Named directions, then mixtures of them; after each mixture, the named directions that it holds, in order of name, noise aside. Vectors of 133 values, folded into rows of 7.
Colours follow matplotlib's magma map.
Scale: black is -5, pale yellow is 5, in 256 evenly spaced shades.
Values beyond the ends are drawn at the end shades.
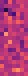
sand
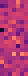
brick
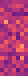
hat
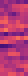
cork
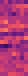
cork.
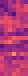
brick, cork, sand.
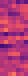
cork.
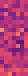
brick, hat, sand.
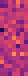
brick.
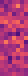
brick, cork, hat.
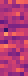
cork, sand.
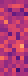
hat.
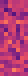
hat, sand.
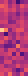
brick, cork, sand.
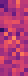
brick, hat, sand.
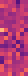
brick, cork, hat.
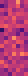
brick.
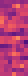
brick, cork.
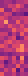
hat.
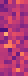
brick, cork, sand.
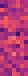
brick, cork, hat.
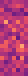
hat.
